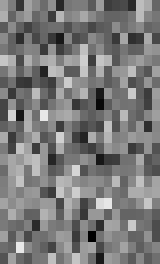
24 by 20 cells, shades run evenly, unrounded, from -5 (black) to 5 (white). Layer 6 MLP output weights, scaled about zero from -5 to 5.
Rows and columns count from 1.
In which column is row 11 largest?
6
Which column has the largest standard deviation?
13
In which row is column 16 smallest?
1
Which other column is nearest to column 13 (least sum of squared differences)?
19
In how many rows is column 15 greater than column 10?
10
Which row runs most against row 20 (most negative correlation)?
9
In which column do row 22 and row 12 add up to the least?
12
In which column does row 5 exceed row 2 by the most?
7
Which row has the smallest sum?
4
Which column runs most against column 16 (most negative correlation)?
18
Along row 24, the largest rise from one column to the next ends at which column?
14
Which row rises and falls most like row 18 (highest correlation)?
2
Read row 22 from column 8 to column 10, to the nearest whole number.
1 1 -3
